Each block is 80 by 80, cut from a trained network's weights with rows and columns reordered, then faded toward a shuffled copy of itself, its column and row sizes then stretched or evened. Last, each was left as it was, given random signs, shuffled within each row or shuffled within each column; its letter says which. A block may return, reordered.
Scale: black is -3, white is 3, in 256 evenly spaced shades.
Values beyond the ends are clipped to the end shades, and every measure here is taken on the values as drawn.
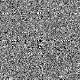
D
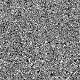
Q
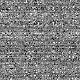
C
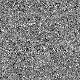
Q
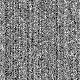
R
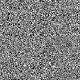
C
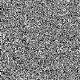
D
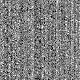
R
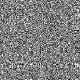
C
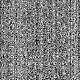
C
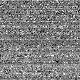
Q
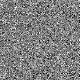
D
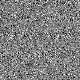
Q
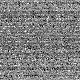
Q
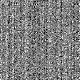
C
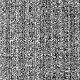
C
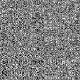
C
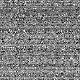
C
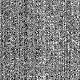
C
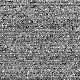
Q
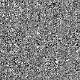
D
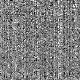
C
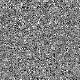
D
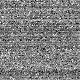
Q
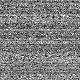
Q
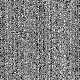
R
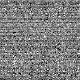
C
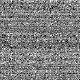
C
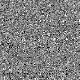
D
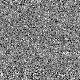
Q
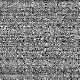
C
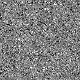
Q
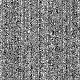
R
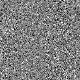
R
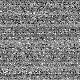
Q
